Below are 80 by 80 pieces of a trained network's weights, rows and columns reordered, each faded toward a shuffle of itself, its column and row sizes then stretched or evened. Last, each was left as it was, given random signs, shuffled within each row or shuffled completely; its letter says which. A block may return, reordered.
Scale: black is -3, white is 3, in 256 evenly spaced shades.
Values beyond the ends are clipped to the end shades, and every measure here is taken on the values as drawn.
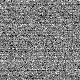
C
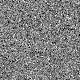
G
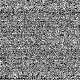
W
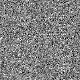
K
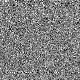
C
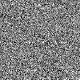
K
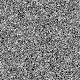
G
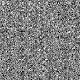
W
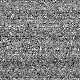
C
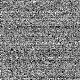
W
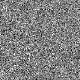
K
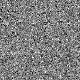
K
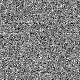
C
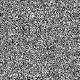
W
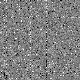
K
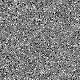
C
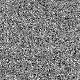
C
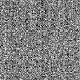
W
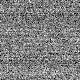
C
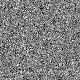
G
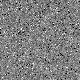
G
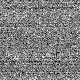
C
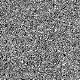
K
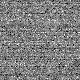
C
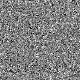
K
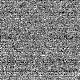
W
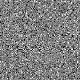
W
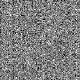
W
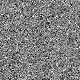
C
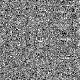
W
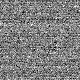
C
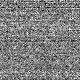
C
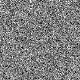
K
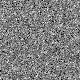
G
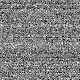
C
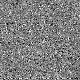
C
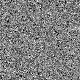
G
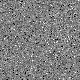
G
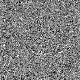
K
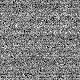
C
